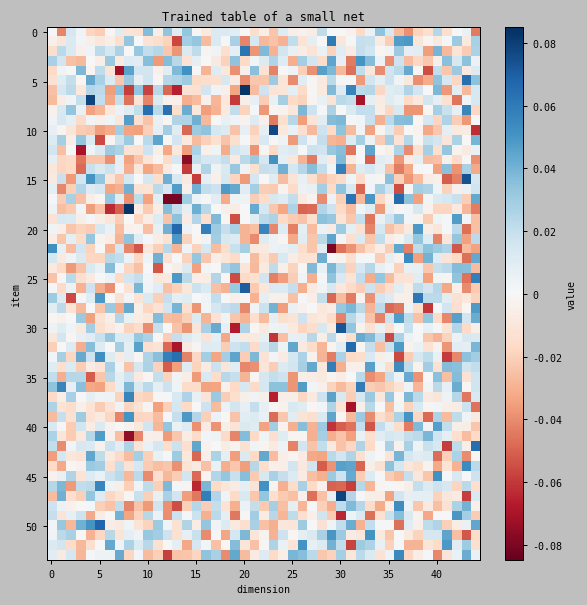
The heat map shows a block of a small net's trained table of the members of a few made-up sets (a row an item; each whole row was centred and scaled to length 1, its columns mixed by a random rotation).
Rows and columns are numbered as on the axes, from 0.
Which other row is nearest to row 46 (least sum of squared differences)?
27
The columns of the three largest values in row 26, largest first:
20, 9, 19
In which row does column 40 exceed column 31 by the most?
40
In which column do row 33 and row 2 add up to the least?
41
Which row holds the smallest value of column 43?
47
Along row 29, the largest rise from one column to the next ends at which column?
42
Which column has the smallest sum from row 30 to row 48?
15
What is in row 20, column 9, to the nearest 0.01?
0
